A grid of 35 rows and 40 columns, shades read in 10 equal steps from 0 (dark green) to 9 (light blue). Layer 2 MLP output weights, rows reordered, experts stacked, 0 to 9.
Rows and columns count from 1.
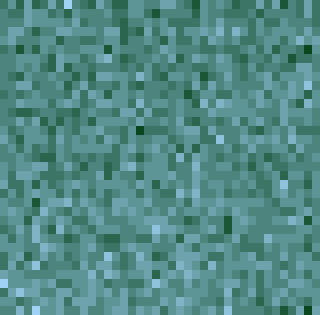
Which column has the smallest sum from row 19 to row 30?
39
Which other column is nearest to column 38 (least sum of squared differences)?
19
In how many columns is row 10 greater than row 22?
14
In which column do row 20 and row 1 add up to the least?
36
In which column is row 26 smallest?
29
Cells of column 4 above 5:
6
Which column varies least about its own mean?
40
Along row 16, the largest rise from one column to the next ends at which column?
28
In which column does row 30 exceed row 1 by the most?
5
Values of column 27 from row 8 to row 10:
4 3 6
